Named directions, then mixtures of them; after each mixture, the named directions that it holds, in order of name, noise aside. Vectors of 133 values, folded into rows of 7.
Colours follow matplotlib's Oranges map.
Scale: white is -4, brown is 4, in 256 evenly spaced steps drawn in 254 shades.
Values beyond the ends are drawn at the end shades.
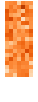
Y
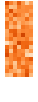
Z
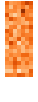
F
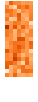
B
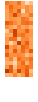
B, F, Z.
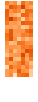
B, Y.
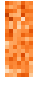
F, Y, Z.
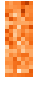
F.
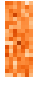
F, Z.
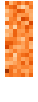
B, Y.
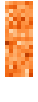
Y, Z.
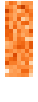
B, Y.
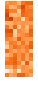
B, F, Y.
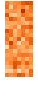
F.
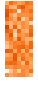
B, F, Y.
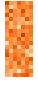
F, Z.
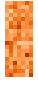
Y, Z.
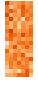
F, Y, Z.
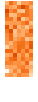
B, Y.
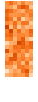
B, Y, Z.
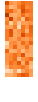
F, Y, Z.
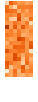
B.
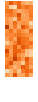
B, Z.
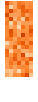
F, Y, Z.
